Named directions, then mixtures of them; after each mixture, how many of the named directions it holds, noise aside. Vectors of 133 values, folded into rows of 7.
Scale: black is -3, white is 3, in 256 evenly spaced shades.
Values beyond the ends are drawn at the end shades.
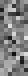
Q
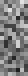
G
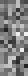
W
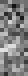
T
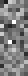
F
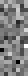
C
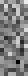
two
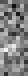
one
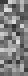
four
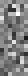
two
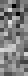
two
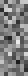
four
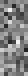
four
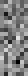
three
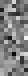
one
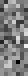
four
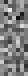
three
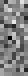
three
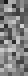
four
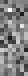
four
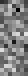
four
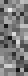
three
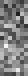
two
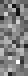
three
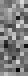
three
